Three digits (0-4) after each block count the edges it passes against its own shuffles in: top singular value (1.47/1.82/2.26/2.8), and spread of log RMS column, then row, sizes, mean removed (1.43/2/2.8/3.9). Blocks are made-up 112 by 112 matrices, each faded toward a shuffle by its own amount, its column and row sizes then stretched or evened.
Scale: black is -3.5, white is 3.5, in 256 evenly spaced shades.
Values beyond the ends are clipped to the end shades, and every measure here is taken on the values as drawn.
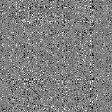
2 3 2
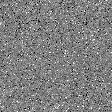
0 0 0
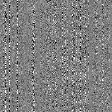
1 4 0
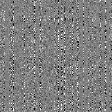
2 4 1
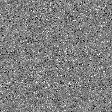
0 0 1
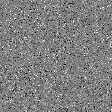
0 1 0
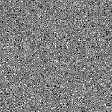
2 1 1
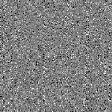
3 2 0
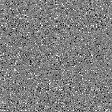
2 0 2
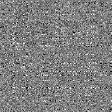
2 2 3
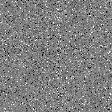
1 1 0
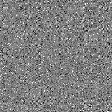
3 1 0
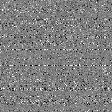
3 0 3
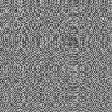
4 3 0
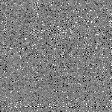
2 2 2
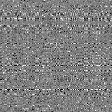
4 0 3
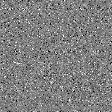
1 0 2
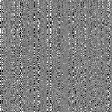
4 4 0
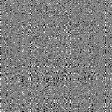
4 3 2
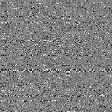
3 0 3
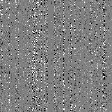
2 4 0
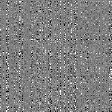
2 4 2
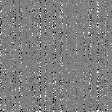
1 4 2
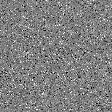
0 0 1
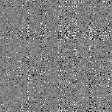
1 3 3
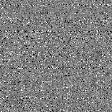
1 0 3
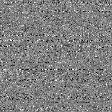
1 0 3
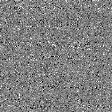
1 1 2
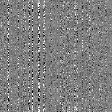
3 4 0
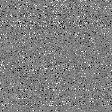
0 1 3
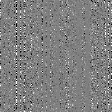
3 4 0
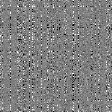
2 4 2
